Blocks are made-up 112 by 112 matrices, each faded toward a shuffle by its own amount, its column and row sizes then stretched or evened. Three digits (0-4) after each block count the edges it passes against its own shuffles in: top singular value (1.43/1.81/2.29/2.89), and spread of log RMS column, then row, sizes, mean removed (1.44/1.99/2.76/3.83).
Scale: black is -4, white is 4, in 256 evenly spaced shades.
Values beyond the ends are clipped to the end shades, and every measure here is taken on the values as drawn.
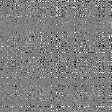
3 3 4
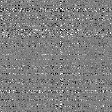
0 2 4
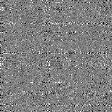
3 2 3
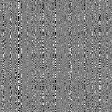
4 4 0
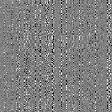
4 4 0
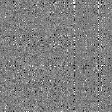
3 3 2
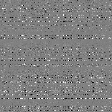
2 2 4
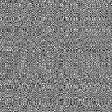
4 1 2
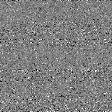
1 0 3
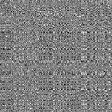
4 1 3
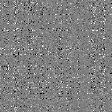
1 3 3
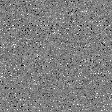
0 0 2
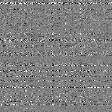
2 2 4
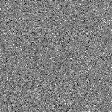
2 0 1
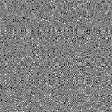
4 1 2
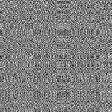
4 0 2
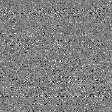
1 0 3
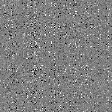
1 3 2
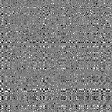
4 2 3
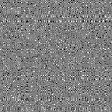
4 1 2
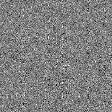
1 2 0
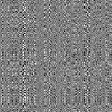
4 4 1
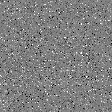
1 0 1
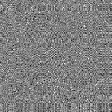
4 1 0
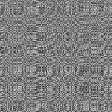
4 2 3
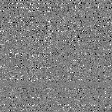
1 2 3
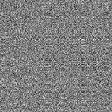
3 1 1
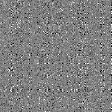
3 3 2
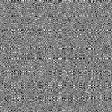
4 0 3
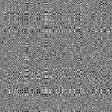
4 3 3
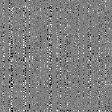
3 4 2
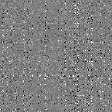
1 3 3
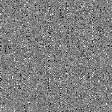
1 2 1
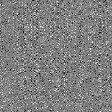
3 2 0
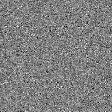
1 0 1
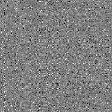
3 2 1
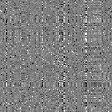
4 3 0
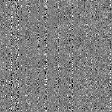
2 4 2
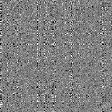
3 3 2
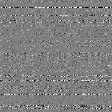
3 0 4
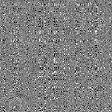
3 3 2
